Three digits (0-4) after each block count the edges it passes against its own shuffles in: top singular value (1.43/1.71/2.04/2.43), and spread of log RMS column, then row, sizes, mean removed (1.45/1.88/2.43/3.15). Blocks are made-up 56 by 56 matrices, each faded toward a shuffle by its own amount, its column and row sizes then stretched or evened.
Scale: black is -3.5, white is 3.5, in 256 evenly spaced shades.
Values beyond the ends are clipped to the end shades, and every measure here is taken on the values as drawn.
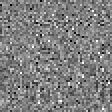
1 0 0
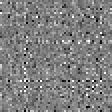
3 2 2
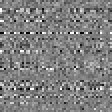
4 1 4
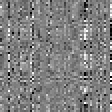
4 4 0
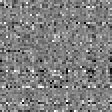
3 1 3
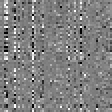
4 4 1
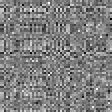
4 1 2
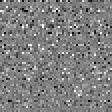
0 0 3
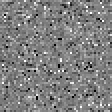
0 1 0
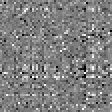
3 1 2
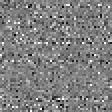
1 0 3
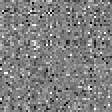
2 1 1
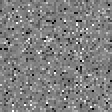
1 1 0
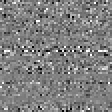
2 0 4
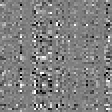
3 4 3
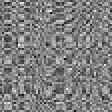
4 1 2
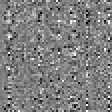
2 3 1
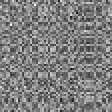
4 1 1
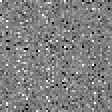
0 2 0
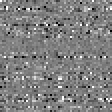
2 0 4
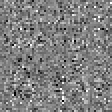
0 2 2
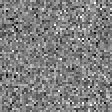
0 1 1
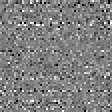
3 0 3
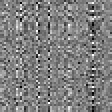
4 4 0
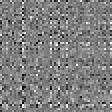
4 3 3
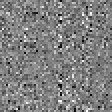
2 3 1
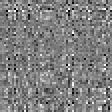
4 2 2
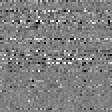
0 0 4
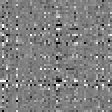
3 3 3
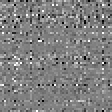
1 2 4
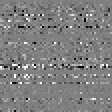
1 1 4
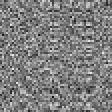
3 1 0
